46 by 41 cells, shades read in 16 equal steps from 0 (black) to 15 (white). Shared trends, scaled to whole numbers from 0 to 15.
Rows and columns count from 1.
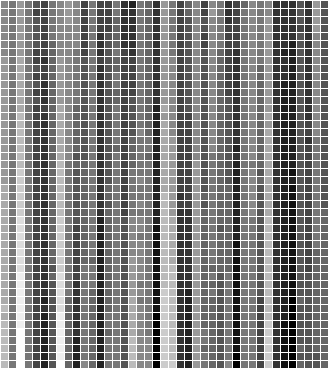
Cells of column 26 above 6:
4
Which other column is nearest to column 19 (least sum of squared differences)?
15
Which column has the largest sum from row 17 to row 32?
3
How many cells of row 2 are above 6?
21
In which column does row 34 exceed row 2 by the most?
17
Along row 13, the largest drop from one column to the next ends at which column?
35
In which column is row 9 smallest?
37
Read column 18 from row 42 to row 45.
8 8 8 8
